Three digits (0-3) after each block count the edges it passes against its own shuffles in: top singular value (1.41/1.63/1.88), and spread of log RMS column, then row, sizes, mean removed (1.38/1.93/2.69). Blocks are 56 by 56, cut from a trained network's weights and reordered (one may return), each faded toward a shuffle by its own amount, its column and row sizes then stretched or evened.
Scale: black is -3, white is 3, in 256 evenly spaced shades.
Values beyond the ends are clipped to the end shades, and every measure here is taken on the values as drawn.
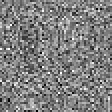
3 1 1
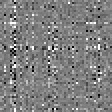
2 3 2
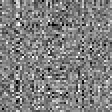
3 2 1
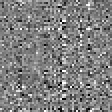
3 2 2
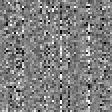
2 3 1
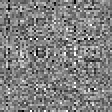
3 2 1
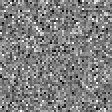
0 1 1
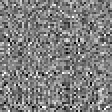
3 0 2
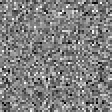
2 0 1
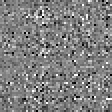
1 2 2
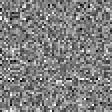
2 0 1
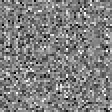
1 1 0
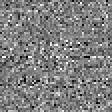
0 0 2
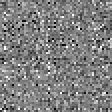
0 2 2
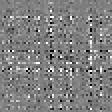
3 3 3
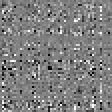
0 3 3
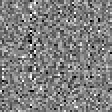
1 2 0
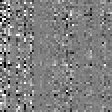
2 3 1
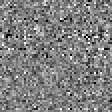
0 1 2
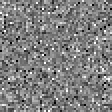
0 0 0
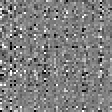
1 3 2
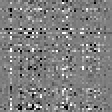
2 3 3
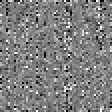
0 3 1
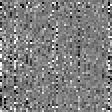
1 3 1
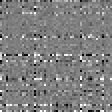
3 2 3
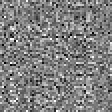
2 1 1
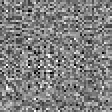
3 1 1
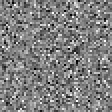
1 2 0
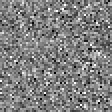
0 0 0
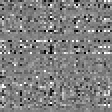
3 2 3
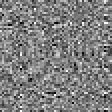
2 1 1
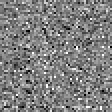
0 1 0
